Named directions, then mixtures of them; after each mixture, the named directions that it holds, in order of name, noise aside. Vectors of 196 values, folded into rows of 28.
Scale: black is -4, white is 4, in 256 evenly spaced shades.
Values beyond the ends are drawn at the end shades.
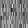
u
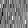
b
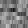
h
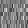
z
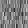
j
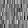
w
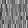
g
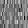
w.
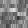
h.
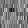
h, w, z.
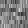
h, w.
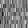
b, j.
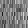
b, u, w.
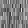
j, u.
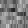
h.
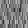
g, j, w.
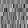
z.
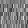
z.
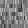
h, w.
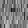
h, u, w.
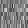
z.
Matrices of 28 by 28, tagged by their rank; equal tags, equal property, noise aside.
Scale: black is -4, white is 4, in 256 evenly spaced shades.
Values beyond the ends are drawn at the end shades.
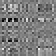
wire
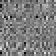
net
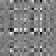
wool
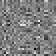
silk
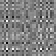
wire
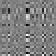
wool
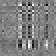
wool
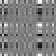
wool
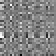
net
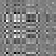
wool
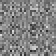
silk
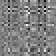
wire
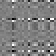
wool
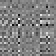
wire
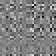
wire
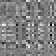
wire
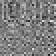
silk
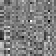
net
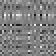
wire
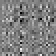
net
